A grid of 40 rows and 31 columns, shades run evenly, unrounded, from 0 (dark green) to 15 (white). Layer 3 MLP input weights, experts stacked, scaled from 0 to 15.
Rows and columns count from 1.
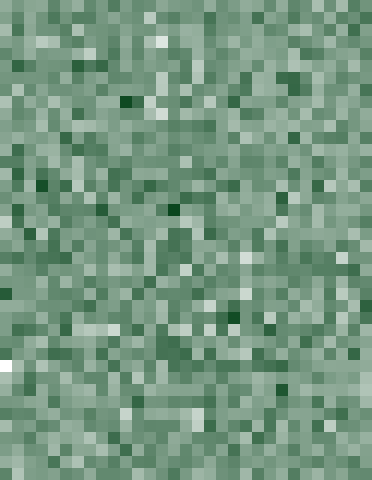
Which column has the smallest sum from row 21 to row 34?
24
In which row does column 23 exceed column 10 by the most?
27
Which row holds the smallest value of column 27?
16
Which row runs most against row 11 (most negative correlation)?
26
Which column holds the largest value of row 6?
17
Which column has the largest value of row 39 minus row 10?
7
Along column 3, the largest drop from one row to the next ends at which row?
20
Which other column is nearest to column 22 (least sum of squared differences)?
19
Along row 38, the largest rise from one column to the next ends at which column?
12
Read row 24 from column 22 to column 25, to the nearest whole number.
7 8 7 5
